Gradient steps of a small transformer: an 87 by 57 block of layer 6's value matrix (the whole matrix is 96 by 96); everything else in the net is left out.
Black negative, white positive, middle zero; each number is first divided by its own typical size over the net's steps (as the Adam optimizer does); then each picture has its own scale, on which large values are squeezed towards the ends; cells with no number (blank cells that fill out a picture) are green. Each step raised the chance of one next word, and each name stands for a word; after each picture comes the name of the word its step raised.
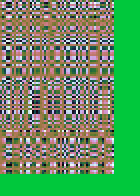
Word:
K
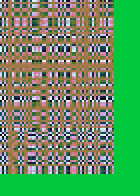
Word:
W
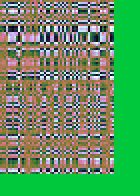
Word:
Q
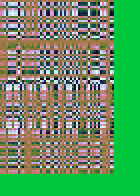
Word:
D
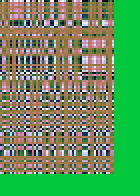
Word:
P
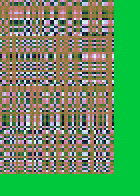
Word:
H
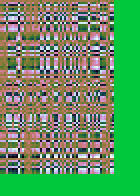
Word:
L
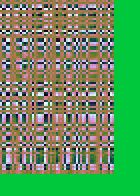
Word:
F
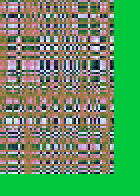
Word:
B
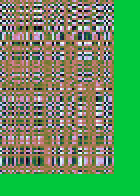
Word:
Q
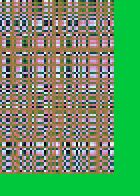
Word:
P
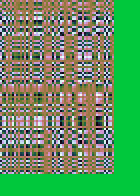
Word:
H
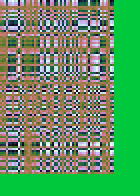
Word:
P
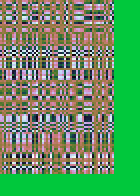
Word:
L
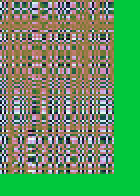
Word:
K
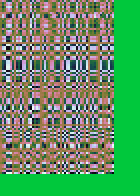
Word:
B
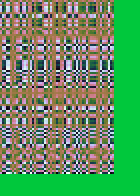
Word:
B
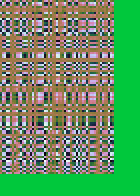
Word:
H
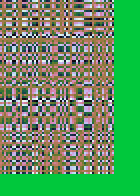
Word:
W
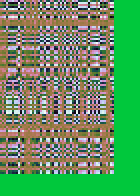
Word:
K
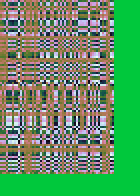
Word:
H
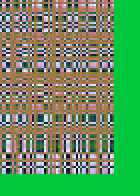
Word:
L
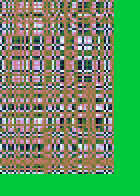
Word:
B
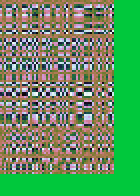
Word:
F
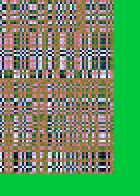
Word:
L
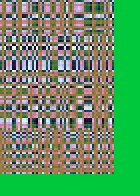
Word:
B
